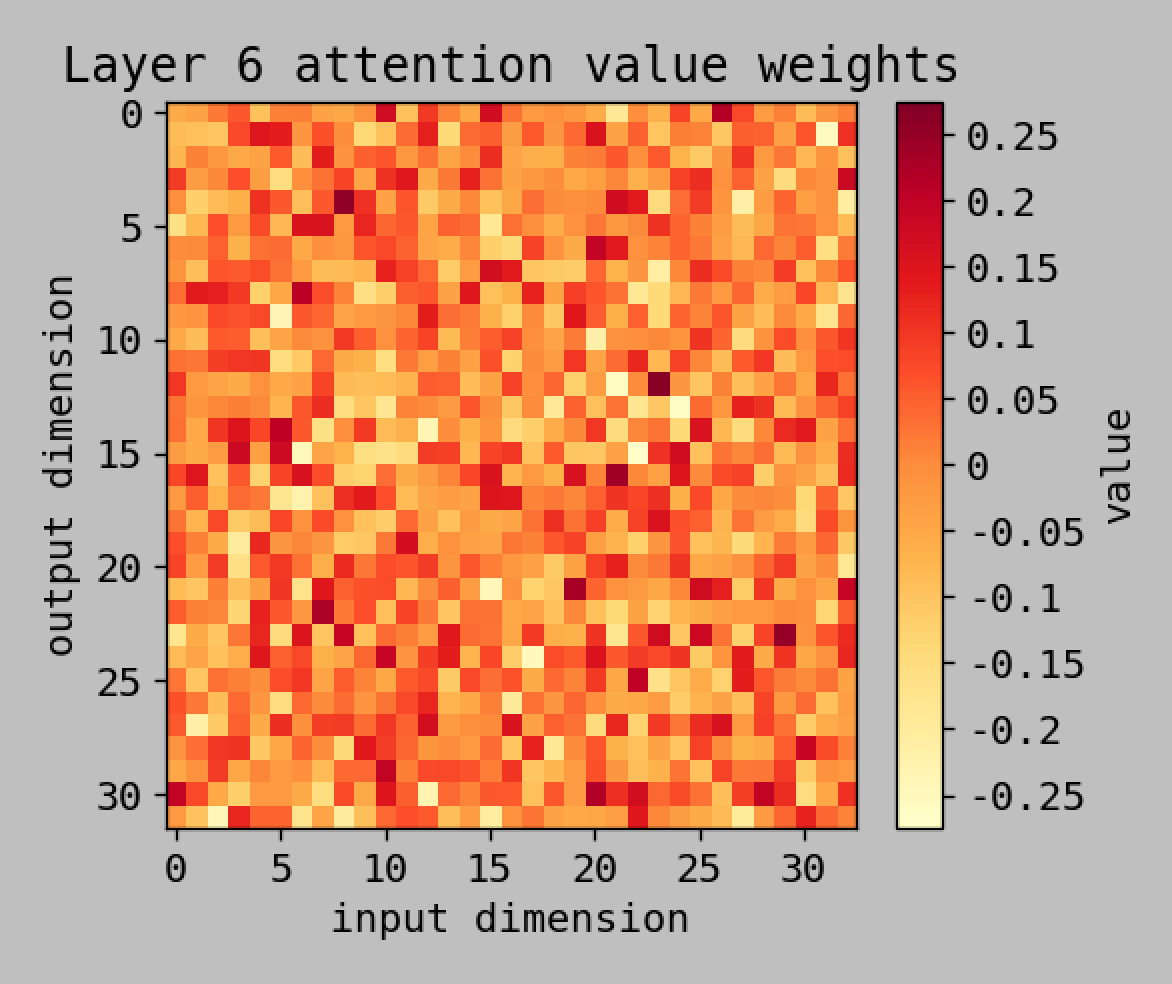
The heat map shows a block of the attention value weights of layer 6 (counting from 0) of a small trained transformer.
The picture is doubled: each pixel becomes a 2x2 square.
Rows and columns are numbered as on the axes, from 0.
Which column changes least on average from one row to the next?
11
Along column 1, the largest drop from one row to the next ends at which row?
27
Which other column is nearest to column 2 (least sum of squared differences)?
14
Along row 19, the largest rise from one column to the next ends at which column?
4
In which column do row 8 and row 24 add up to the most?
6
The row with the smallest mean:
31
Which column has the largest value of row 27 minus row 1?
26
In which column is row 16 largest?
21
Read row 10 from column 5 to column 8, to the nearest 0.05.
-0.05 0 0 0.1
